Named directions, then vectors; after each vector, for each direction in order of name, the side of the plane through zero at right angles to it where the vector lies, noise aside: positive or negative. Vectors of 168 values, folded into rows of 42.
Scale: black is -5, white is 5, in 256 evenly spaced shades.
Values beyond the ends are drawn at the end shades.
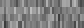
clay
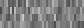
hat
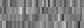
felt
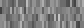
negative, positive, positive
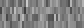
negative, positive, positive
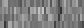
positive, negative, positive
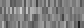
positive, positive, positive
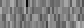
positive, negative, negative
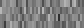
positive, negative, negative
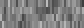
positive, positive, negative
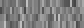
negative, positive, positive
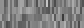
positive, positive, negative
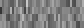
negative, positive, positive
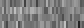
positive, positive, positive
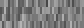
negative, negative, positive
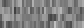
negative, positive, negative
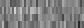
positive, positive, positive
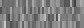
negative, positive, positive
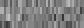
positive, positive, negative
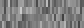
positive, positive, negative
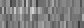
positive, positive, positive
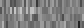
positive, positive, positive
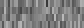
negative, negative, positive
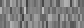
positive, negative, negative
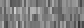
positive, positive, positive
